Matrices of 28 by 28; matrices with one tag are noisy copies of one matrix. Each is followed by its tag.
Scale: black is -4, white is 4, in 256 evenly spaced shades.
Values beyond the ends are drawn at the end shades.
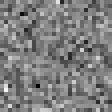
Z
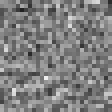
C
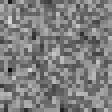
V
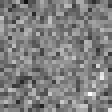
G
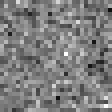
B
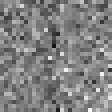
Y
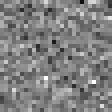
C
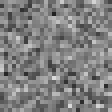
C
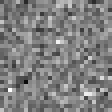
G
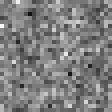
B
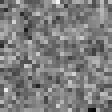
Z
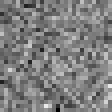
Y
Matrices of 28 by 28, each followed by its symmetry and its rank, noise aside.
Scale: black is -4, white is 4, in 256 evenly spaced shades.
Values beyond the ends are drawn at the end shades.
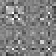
symmetric, rank three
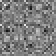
symmetric, rank four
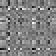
no symmetry, rank three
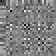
symmetric, rank three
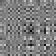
symmetric, rank two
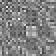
symmetric, rank four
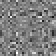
no symmetry, rank four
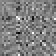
symmetric, rank three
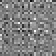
no symmetry, rank four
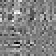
no symmetry, rank four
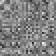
symmetric, rank four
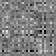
no symmetry, rank three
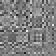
antisymmetric, rank four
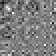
symmetric, rank four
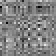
no symmetry, rank three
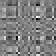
antisymmetric, rank two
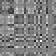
symmetric, rank two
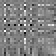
no symmetry, rank two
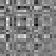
antisymmetric, rank two
